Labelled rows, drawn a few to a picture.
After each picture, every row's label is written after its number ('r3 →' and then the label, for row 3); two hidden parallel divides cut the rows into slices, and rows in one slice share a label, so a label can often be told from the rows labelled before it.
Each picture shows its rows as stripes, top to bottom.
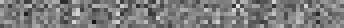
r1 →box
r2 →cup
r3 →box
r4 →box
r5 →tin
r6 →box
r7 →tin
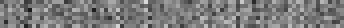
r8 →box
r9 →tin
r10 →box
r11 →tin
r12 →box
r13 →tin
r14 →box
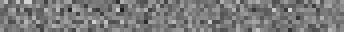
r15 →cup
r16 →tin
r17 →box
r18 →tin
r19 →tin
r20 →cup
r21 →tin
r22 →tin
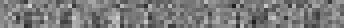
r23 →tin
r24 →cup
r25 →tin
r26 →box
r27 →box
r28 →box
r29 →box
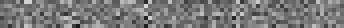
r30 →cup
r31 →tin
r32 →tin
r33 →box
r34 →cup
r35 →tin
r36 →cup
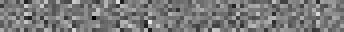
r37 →box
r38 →cup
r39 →tin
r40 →cup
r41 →box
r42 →cup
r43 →cup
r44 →box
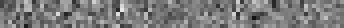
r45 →cup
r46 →cup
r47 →cup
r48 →box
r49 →box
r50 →tin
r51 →box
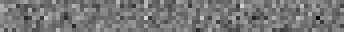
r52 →tin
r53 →box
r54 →tin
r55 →tin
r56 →box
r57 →tin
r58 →tin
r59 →tin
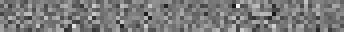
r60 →tin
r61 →cup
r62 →tin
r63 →cup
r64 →box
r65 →cup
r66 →box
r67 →box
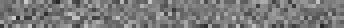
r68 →cup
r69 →tin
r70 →tin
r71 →tin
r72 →box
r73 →tin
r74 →cup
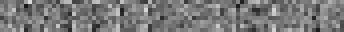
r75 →cup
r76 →box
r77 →box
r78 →box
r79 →tin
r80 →tin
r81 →box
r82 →box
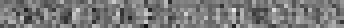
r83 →tin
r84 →tin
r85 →box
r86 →box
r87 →box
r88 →box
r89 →cup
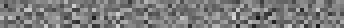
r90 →tin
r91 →tin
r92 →cup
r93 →box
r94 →box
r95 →cup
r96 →box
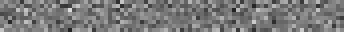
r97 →cup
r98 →box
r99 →cup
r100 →tin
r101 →tin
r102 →cup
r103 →tin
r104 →box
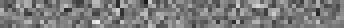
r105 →cup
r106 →cup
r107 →box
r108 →box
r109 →tin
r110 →cup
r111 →tin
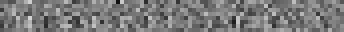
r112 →cup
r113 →tin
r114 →tin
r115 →box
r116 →cup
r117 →cup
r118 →cup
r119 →tin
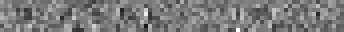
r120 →tin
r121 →tin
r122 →box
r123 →box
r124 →box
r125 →tin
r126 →cup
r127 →cup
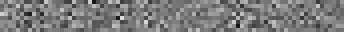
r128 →box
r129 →cup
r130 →tin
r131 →box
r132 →cup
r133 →box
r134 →box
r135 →tin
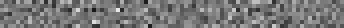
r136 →cup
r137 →tin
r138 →box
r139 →tin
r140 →tin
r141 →cup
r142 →box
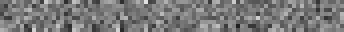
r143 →box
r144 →tin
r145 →tin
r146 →tin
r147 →cup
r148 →tin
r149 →box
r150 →box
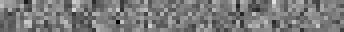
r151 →box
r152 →box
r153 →box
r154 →cup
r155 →tin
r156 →cup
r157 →cup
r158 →tin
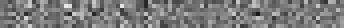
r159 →cup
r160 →cup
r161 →tin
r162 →box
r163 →cup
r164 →tin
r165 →cup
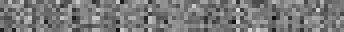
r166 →box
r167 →tin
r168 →cup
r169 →tin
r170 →cup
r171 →cup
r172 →tin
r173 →cup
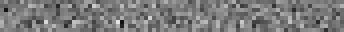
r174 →tin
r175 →cup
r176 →tin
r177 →tin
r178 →tin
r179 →box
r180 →box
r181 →tin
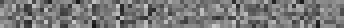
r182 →cup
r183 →box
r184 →box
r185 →box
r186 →cup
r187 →box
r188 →box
